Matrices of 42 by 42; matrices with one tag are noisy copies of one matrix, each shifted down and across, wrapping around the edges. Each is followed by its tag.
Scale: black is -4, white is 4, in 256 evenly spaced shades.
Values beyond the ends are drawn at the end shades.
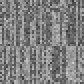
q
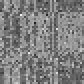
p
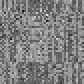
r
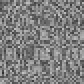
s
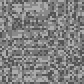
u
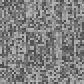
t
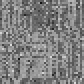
r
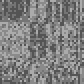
p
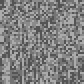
t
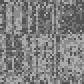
p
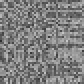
u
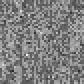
t
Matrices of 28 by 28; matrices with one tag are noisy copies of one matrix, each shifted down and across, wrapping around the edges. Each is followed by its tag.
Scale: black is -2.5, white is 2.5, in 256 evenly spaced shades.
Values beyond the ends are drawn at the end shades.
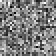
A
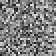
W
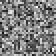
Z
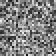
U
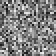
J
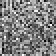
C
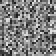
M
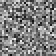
W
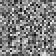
M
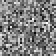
J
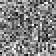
C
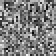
J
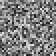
W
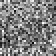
C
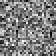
U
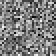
M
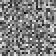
W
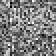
C
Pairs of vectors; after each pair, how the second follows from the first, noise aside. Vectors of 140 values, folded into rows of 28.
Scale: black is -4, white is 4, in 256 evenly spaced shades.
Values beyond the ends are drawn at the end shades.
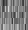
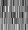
copied.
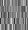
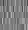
wrapped around, shrunk.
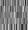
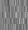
wrapped around, negated, shrunk.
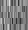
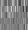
reversed, negated, partly zeroed.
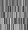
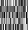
wrapped around, scaled up.
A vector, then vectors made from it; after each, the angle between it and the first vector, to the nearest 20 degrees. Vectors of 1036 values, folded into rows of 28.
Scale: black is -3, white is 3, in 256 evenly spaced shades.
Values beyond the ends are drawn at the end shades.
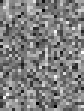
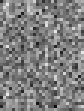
20 degrees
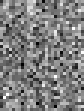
20 degrees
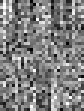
80 degrees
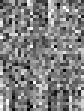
80 degrees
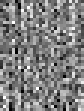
80 degrees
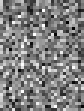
140 degrees
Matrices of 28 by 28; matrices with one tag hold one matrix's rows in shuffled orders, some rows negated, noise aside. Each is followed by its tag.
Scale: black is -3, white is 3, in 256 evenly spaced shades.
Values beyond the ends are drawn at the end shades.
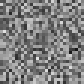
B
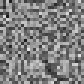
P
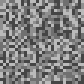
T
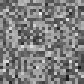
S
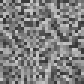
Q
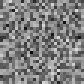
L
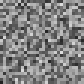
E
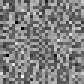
L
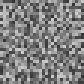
L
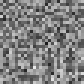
S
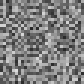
P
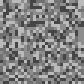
S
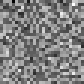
Q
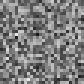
S
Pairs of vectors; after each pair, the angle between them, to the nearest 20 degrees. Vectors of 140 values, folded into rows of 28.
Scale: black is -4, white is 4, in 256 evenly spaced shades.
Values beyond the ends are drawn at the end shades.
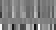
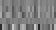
160 degrees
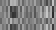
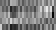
40 degrees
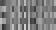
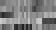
60 degrees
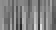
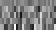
60 degrees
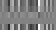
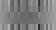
140 degrees
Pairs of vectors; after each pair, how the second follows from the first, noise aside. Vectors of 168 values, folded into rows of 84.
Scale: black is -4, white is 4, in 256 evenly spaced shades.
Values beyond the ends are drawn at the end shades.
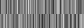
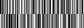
wrapped around, negated, scaled up.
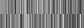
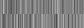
reversed, shrunk.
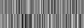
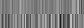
wrapped around, partly zeroed.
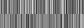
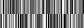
wrapped around, scaled up.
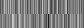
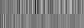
reversed, partly zeroed.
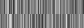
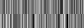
wrapped around, negated.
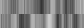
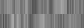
reversed, negated, shrunk.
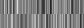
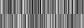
wrapped around, negated.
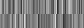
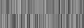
reversed, negated, shrunk.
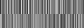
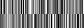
wrapped around, scaled up.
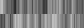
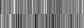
negated, partly zeroed.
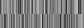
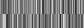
reversed, negated.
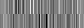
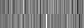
negated, partly zeroed.
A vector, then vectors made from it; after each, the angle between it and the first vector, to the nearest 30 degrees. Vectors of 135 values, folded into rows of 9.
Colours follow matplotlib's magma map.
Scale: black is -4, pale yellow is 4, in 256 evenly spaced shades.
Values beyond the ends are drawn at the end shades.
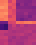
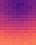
90 degrees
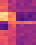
30 degrees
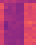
90 degrees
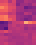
30 degrees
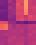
150 degrees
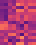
120 degrees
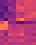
150 degrees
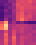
150 degrees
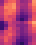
60 degrees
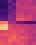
150 degrees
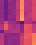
120 degrees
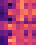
120 degrees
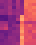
120 degrees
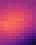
90 degrees
